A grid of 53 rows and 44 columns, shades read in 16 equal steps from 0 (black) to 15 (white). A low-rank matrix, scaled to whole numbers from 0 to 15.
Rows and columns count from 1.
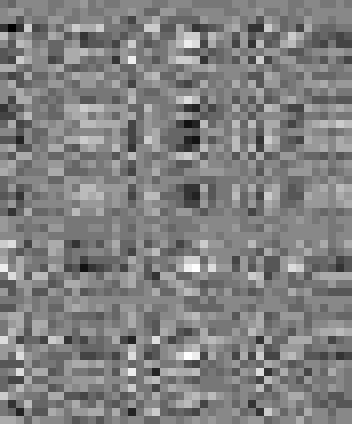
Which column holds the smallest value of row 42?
24
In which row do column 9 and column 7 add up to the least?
45
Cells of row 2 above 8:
6
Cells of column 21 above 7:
23
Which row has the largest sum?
35
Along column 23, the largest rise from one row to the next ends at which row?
20
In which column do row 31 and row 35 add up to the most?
2
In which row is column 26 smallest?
8
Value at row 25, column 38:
5
